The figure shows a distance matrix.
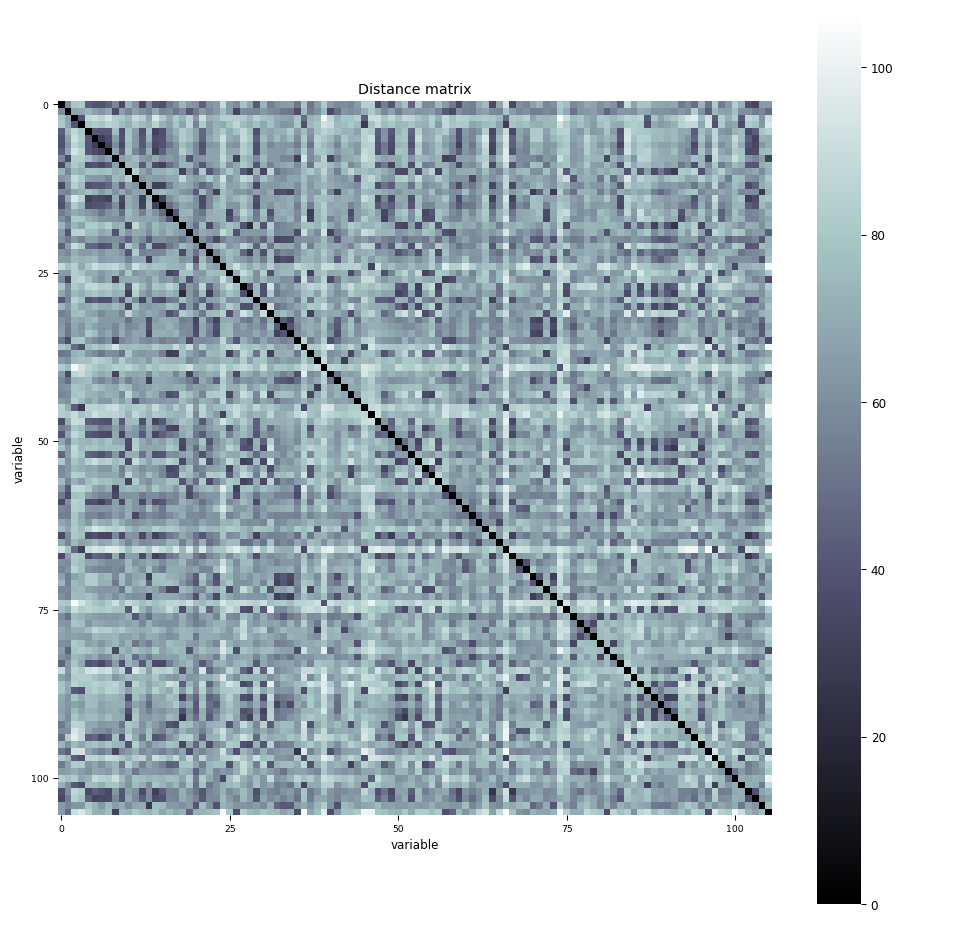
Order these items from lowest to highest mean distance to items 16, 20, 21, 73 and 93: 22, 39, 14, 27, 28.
14, 22, 28, 27, 39
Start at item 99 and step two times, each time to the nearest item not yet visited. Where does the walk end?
77
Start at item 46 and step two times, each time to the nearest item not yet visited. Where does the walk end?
100
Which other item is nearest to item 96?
35
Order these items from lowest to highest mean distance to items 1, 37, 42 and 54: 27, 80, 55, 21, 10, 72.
72, 55, 21, 80, 10, 27
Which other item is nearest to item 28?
18
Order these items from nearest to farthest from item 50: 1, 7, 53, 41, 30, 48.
53, 30, 1, 41, 48, 7
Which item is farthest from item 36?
105
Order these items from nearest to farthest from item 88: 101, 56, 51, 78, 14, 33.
51, 56, 33, 101, 14, 78
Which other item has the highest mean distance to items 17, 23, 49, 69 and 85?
66
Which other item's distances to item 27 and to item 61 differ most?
11
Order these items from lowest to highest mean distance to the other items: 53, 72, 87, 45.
72, 53, 87, 45
